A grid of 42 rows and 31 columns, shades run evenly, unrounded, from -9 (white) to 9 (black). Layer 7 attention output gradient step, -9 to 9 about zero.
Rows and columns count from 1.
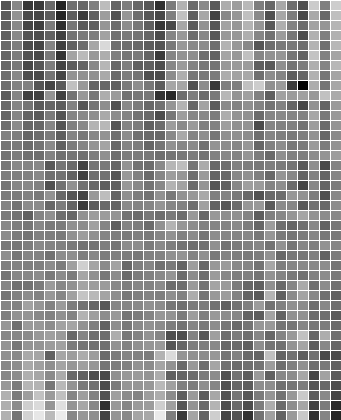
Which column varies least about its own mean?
2
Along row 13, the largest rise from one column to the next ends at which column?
11
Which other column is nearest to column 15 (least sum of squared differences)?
4
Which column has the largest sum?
6
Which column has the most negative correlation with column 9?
24
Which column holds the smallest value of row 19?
16
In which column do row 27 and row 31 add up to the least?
8
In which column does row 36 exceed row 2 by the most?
31
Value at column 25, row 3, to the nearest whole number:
3
